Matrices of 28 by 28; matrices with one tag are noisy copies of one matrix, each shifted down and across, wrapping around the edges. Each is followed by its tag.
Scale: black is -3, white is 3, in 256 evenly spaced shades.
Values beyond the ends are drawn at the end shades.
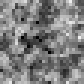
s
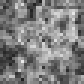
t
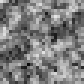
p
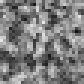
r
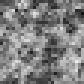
s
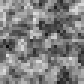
s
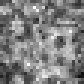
t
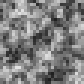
p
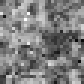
t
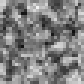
r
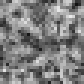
r
